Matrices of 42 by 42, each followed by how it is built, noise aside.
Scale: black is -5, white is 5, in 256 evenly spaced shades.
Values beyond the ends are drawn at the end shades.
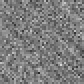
Toeplitz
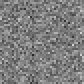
repeating rows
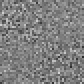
block diagonal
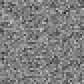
repeating rows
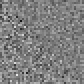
lower triangular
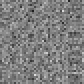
blocks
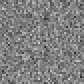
repeating rows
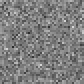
noise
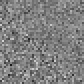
lower triangular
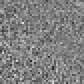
lower triangular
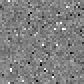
sparse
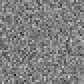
noise
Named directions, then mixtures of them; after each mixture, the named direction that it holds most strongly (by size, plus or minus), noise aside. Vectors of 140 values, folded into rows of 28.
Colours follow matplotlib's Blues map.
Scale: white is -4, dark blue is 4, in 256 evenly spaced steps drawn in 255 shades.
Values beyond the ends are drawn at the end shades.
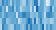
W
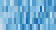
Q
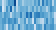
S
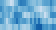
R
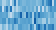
S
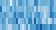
R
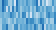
S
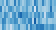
W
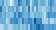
R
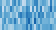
W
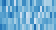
Q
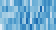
Q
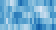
R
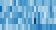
R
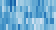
S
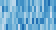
Q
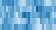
R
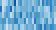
S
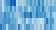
S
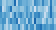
S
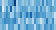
S
